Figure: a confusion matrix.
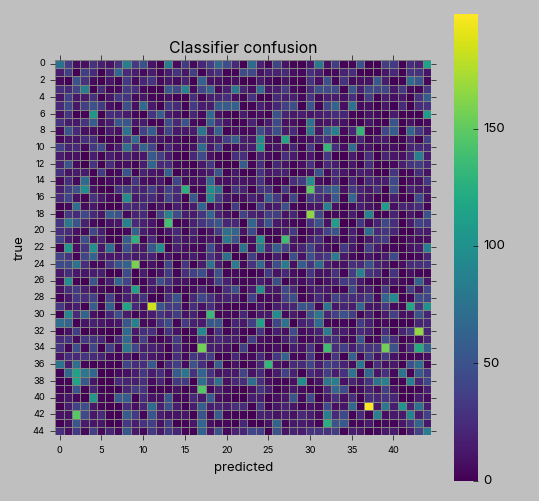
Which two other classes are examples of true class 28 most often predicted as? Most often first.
40, 39
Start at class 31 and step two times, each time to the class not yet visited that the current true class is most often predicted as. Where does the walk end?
9
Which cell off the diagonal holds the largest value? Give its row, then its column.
41, 37
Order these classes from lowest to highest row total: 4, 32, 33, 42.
4, 33, 32, 42
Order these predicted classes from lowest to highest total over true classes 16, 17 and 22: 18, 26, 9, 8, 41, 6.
41, 9, 6, 26, 18, 8
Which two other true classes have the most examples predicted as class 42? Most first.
29, 38
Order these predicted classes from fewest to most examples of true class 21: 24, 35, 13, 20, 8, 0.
13, 35, 0, 8, 20, 24
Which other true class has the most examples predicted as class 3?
15
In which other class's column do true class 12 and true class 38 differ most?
2
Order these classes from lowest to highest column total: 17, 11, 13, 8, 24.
11, 13, 24, 17, 8
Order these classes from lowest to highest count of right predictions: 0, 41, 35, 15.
35, 0, 41, 15
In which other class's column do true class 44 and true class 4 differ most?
17
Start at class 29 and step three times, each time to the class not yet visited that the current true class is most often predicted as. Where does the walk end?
32
